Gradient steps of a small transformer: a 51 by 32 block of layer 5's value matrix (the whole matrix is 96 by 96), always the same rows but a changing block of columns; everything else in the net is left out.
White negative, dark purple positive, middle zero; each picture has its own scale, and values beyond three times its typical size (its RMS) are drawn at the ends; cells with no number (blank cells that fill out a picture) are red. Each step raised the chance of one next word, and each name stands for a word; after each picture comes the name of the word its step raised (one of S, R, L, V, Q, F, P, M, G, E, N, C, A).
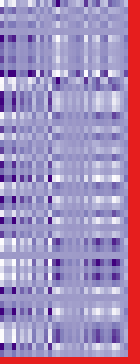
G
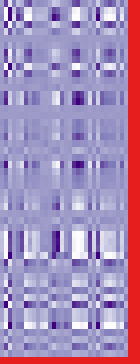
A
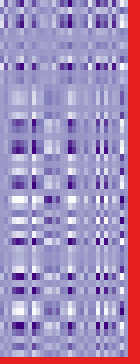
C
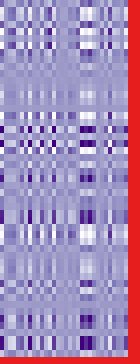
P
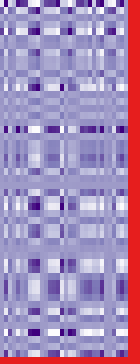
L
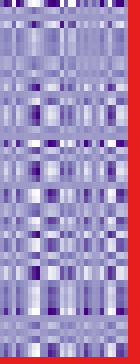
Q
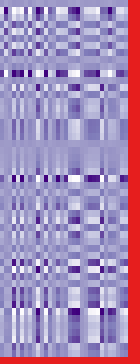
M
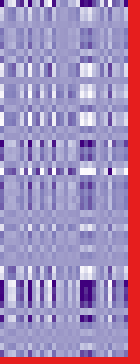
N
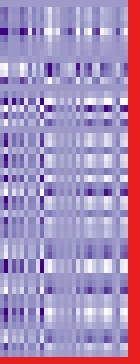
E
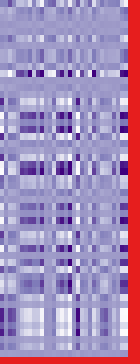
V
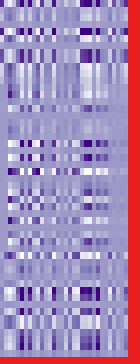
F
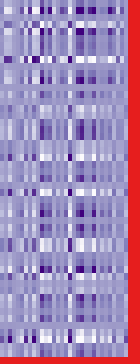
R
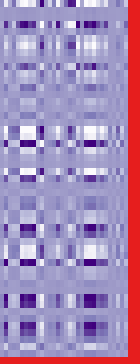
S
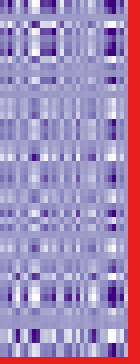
R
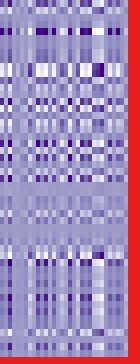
E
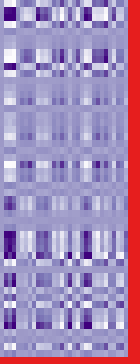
A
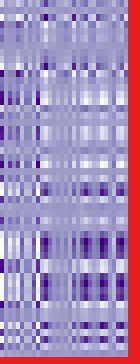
A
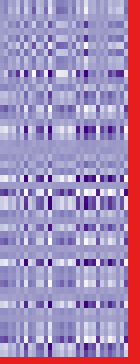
M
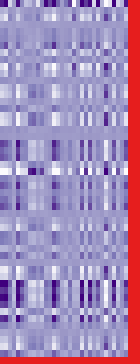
N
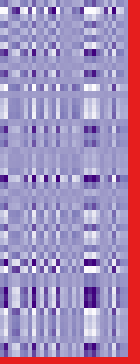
M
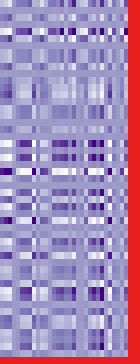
F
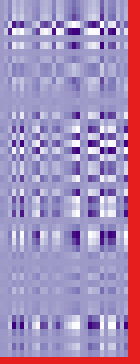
P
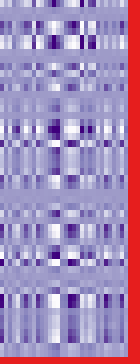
S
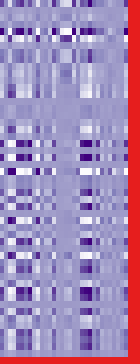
F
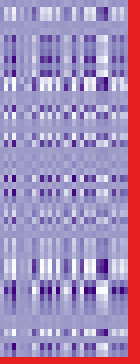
G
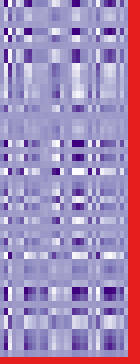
F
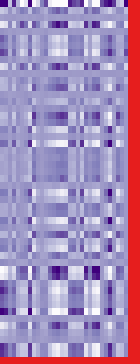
Q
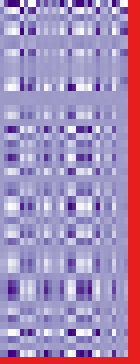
L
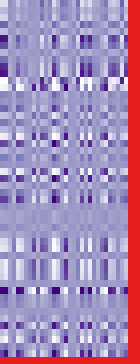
G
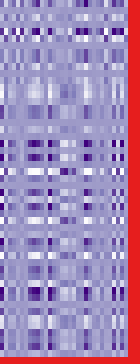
F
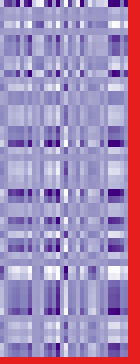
Q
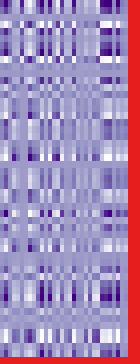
R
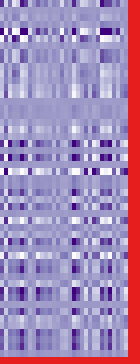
F
